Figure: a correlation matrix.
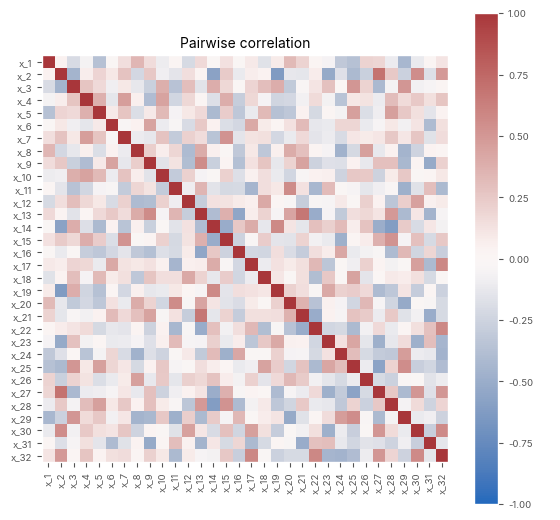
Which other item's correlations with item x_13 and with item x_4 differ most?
x_9
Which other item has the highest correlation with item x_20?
x_11
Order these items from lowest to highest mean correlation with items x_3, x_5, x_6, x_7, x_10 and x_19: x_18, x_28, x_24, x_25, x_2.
x_2, x_24, x_28, x_18, x_25
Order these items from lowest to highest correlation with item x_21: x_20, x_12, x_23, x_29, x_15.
x_12, x_29, x_23, x_15, x_20
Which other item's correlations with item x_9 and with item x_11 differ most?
x_31
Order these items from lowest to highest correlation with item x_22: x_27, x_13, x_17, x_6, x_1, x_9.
x_13, x_9, x_6, x_1, x_27, x_17
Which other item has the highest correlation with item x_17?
x_32
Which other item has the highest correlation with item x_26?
x_8
